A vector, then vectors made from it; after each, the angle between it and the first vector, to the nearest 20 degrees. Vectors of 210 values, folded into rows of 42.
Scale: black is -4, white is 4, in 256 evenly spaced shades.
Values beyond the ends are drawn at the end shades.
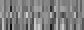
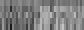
40 degrees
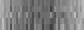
60 degrees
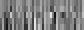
40 degrees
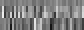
60 degrees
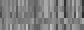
120 degrees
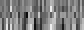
140 degrees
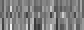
160 degrees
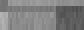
80 degrees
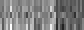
140 degrees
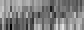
40 degrees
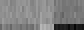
80 degrees
